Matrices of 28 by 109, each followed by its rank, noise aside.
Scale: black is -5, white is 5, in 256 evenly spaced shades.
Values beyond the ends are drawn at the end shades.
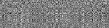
six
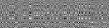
three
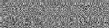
six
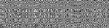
four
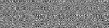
six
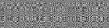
three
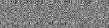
six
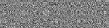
six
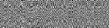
five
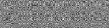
six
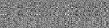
four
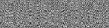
five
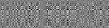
two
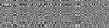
two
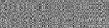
four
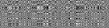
three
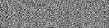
five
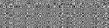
four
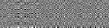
two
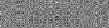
three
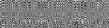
four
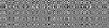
two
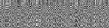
four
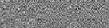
six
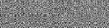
four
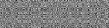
four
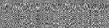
six
